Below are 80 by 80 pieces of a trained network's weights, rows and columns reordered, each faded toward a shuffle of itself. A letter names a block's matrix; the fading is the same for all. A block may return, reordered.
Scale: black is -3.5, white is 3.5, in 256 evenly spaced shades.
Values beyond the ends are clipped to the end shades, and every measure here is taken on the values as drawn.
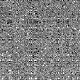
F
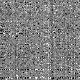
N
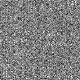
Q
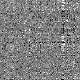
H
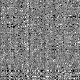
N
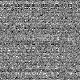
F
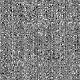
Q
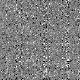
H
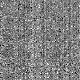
Q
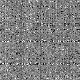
N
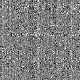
Q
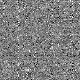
H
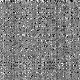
N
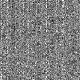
Q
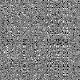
H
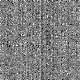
N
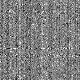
N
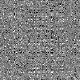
H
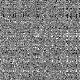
F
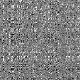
F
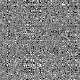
H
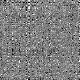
H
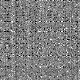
N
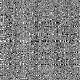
N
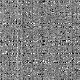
N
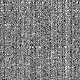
N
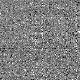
H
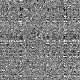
F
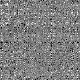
H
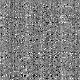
N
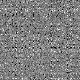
H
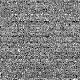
F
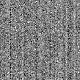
Q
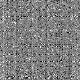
N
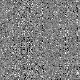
H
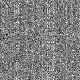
Q
